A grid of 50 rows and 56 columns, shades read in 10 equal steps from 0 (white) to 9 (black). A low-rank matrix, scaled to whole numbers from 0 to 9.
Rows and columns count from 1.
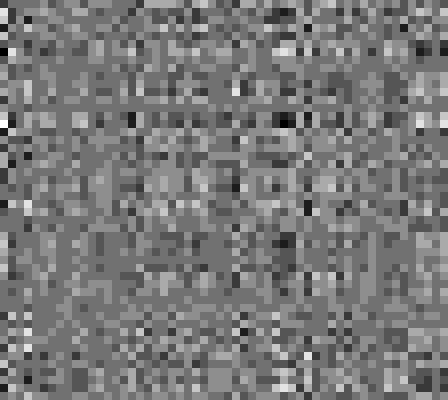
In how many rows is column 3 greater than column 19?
21
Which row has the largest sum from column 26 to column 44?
16
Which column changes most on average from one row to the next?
1
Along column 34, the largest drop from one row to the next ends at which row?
4
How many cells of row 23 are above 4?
31
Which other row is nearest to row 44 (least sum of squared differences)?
40
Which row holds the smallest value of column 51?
48
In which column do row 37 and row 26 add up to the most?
39
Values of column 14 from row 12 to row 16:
6 4 5 4 5
